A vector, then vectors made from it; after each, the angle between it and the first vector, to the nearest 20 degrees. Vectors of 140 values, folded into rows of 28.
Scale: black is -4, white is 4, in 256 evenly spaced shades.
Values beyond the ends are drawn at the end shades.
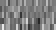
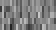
60 degrees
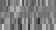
40 degrees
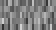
140 degrees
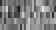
100 degrees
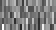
40 degrees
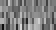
160 degrees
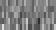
20 degrees
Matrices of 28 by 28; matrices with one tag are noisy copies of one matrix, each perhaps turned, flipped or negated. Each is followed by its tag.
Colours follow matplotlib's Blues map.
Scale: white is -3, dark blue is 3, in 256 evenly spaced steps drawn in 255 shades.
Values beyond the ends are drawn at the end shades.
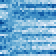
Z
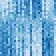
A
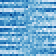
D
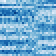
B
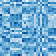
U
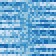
D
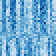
B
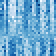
B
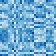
U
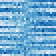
D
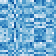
U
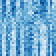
B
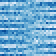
D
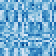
U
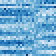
B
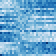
A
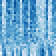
Z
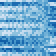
Z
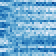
Z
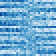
D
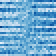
D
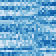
B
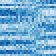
B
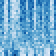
Z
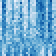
Z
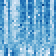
Z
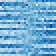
D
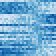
A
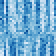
B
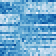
A
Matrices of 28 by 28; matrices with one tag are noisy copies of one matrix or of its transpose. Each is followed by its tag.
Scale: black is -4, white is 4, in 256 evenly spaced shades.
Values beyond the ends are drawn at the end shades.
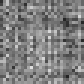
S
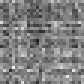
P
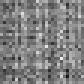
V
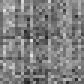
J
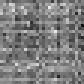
J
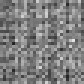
V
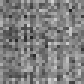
P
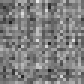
V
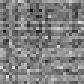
P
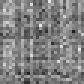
J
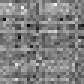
J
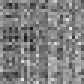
P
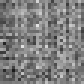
V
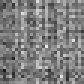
V
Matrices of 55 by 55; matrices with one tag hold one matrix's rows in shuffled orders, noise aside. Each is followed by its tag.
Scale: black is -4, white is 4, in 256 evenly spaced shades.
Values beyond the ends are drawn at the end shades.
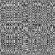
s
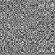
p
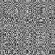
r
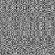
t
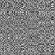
p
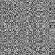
r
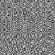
t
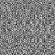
t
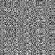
r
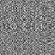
t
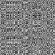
s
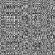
s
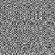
t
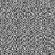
t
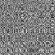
p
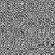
p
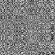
p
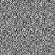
t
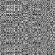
s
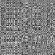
s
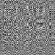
r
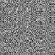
r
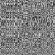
s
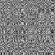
p
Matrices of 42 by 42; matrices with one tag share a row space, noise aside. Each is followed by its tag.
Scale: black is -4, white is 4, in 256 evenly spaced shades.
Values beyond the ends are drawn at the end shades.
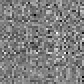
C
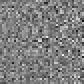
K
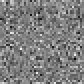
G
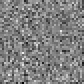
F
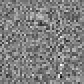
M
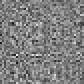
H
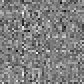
F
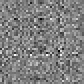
M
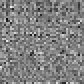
G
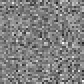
K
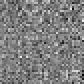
K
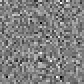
M
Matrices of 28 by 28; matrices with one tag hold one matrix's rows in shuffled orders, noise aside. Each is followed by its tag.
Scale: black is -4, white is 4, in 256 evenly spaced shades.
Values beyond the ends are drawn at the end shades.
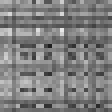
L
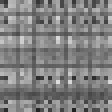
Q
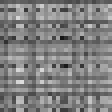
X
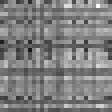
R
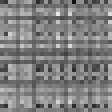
Q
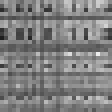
R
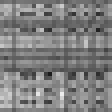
L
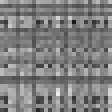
Q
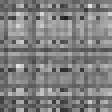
X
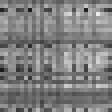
R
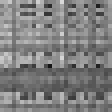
L
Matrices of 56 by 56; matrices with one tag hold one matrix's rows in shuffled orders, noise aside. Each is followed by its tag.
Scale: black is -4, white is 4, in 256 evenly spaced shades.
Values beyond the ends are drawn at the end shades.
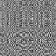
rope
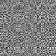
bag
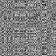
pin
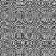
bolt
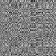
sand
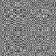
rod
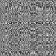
sand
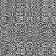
bolt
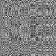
sand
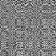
bolt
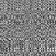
bag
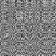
bolt
